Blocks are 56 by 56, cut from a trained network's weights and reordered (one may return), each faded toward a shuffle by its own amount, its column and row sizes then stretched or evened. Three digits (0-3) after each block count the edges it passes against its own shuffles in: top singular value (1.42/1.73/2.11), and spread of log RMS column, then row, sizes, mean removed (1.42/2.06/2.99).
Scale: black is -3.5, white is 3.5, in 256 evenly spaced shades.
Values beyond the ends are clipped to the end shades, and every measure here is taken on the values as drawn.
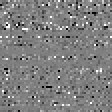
0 0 3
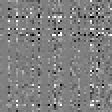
2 3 2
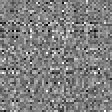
3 1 2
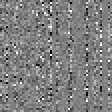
0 3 0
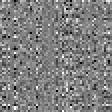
3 3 1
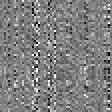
2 3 0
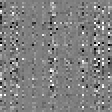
1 3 2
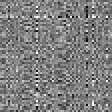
3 2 1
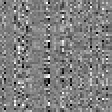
2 3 0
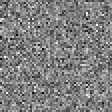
1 1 1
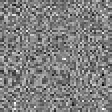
3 1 1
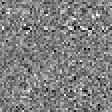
2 1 1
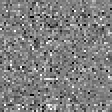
1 1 1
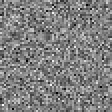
2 0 0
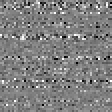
0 1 3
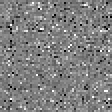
0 1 1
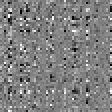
3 3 1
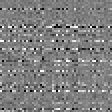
3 1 3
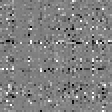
0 2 2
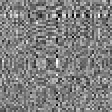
3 1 1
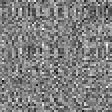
3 2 0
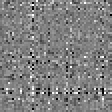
2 2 2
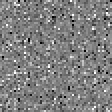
0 2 0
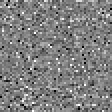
1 0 0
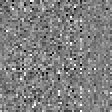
1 2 1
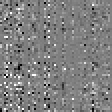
0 3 2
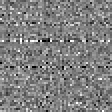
2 0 2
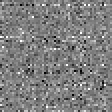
0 2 2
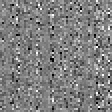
0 3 0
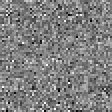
1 1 1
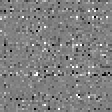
0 1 2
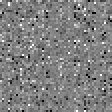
0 2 0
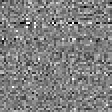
2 0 2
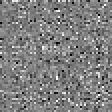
2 2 1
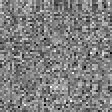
2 0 0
